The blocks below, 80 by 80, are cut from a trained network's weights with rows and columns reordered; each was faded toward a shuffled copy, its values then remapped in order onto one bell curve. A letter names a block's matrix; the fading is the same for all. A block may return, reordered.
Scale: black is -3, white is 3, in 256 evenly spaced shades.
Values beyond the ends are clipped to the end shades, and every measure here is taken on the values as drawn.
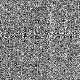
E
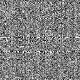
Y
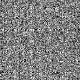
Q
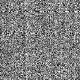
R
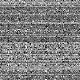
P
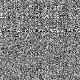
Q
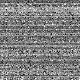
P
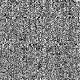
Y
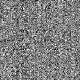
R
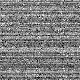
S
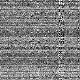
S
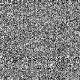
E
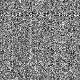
E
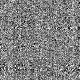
Q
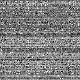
P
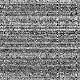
S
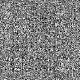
Q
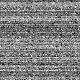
S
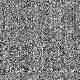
E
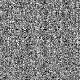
Y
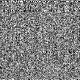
E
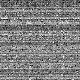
S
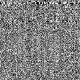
R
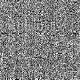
R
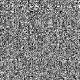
R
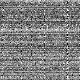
S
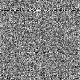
E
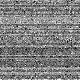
S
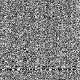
E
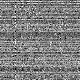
S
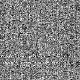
E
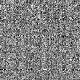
R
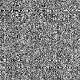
R
